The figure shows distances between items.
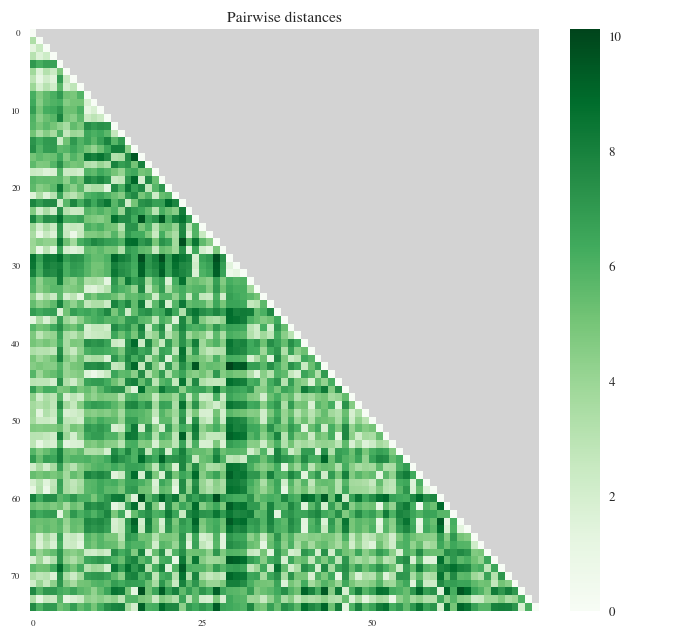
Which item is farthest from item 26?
22
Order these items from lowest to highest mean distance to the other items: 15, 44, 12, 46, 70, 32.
44, 70, 32, 12, 46, 15
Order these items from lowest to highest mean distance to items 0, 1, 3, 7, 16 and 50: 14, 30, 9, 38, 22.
9, 38, 14, 22, 30
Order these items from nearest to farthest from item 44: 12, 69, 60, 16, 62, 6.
69, 6, 60, 62, 12, 16
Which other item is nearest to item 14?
62
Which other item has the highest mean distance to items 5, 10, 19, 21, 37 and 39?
29
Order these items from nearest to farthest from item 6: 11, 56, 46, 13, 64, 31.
56, 13, 11, 64, 46, 31
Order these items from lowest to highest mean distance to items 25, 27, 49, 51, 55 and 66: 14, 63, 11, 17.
63, 11, 17, 14
